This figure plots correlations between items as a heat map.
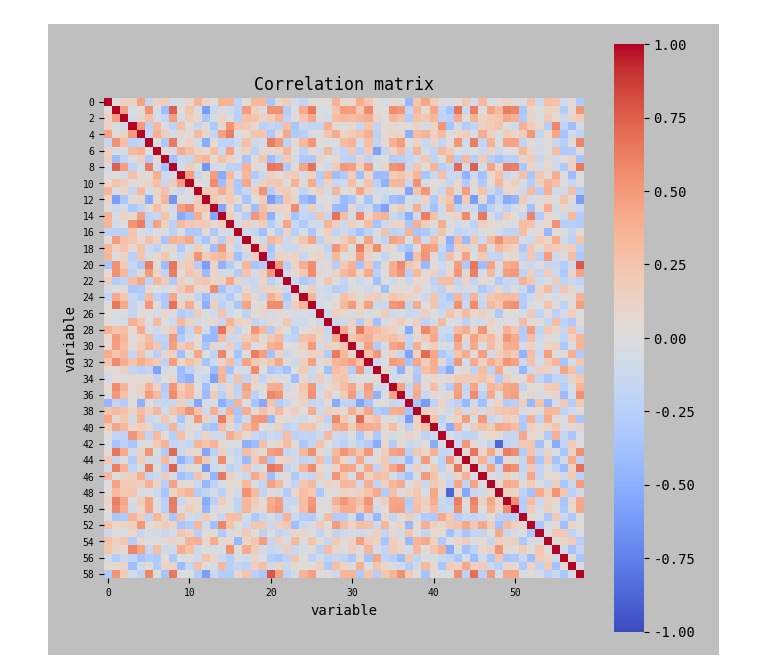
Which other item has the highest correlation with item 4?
15
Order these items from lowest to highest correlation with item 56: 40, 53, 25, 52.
52, 25, 40, 53
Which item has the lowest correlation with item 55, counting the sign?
42
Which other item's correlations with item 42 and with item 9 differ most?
48
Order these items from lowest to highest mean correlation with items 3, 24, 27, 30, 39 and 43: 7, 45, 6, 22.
7, 22, 6, 45
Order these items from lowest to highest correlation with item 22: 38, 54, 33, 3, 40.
33, 40, 54, 38, 3
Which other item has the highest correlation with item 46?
14
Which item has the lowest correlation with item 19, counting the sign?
37
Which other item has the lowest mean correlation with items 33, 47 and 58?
12
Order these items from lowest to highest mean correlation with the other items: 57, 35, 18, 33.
33, 57, 18, 35
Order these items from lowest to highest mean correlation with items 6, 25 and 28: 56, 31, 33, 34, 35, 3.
56, 33, 34, 3, 31, 35
